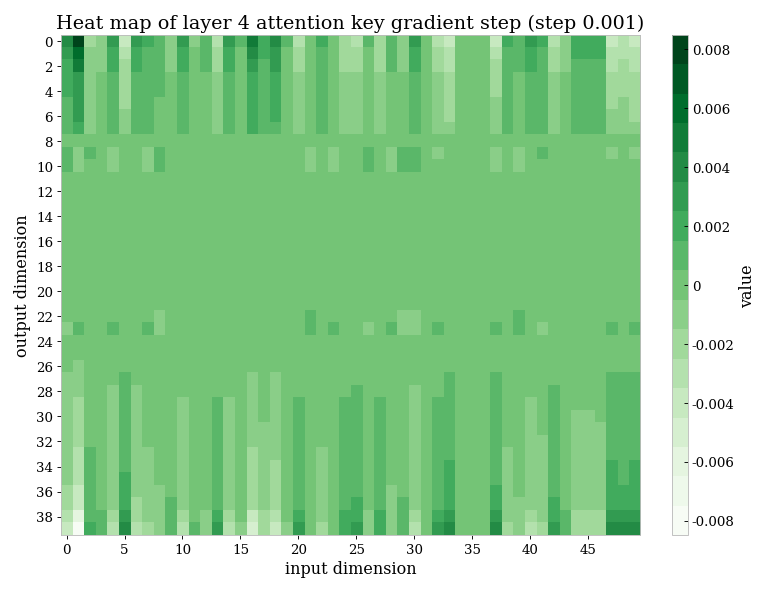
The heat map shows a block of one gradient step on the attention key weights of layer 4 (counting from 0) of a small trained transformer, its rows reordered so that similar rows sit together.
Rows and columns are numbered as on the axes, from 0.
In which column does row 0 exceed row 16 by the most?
1
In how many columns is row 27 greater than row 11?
6
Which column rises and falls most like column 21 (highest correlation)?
23
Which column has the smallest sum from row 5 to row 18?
49
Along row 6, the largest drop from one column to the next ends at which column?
2
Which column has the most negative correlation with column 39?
29
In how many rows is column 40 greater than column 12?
8
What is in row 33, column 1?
-0.003
